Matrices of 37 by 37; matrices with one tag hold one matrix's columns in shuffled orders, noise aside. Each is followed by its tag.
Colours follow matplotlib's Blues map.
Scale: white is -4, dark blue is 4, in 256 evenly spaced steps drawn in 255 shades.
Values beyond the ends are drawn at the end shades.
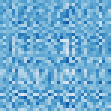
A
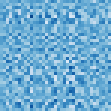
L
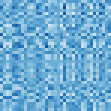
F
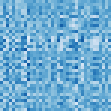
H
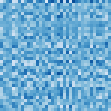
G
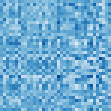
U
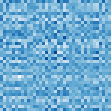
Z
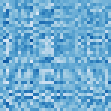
A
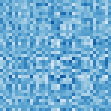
U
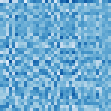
G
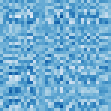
L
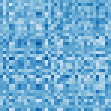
U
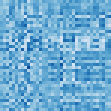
H
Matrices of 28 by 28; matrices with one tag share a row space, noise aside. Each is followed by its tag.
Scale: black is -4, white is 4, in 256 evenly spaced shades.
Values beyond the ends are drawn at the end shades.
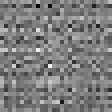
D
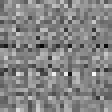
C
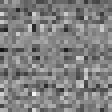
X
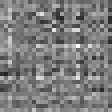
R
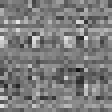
X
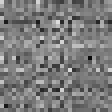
D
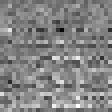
R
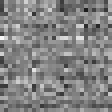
X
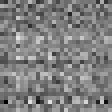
C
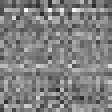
D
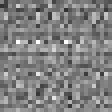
C
